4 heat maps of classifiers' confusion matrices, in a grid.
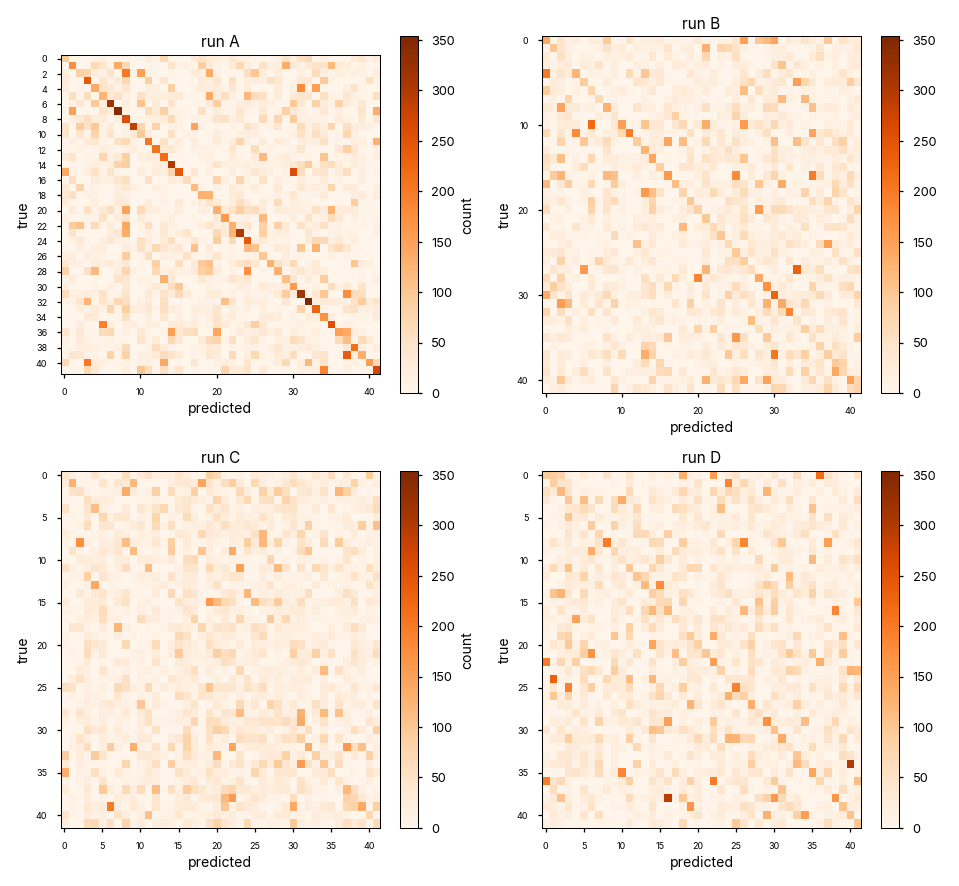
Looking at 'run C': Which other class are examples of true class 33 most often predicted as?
20
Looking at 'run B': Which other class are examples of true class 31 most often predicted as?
2
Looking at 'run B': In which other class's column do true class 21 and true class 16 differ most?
35
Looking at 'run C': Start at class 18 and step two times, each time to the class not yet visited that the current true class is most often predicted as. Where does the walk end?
26
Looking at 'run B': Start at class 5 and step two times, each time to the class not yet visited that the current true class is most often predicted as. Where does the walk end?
27
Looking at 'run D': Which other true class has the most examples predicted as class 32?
12
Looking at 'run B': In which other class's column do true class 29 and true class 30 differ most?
0
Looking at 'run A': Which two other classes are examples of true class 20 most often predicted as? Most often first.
8, 35
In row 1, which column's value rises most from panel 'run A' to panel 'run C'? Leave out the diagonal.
9
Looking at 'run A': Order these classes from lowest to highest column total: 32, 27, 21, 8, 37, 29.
27, 21, 29, 32, 37, 8
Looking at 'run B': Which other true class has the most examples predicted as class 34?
7
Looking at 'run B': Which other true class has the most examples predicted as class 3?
31
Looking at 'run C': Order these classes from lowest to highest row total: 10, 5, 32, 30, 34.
10, 5, 30, 34, 32
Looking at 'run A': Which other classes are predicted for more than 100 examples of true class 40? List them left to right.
3, 13, 32
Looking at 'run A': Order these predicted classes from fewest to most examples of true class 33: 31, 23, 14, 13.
23, 14, 13, 31
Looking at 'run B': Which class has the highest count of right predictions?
30
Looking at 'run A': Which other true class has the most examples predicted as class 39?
32
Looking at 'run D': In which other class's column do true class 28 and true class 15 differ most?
41
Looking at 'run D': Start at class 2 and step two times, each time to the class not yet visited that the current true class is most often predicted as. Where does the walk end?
16
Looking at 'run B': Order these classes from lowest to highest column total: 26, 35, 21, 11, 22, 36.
11, 22, 36, 35, 21, 26
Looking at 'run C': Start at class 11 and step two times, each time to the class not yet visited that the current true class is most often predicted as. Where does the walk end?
34
